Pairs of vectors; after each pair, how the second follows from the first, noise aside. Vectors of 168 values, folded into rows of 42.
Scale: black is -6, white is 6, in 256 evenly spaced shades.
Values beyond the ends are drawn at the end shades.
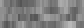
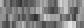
scaled up.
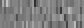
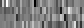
scaled up.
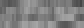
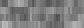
reversed, negated.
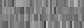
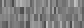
copied.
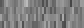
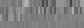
partly zeroed.
